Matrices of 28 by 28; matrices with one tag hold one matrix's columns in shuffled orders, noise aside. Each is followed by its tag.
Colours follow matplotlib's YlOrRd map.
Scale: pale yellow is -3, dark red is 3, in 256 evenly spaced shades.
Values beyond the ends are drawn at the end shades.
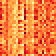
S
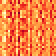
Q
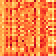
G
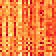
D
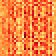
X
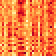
D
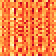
G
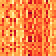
Q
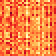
X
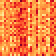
G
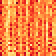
D
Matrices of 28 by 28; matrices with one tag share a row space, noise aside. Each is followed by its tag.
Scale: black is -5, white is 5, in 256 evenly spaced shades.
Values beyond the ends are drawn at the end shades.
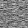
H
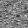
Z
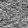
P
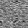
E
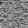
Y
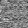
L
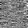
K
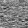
H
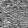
L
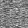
E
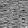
H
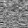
H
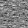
H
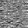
P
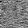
Y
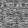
E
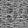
L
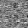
Z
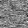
K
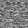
E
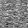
Z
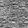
H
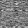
E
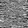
K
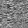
L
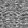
E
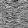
Z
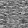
H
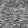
E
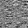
Z
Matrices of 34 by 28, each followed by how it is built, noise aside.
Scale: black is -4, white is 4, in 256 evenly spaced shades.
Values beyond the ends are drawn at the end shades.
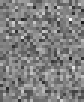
low rank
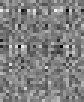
low rank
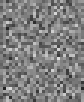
repeating rows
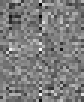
low rank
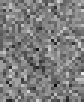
Toeplitz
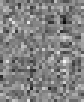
low rank
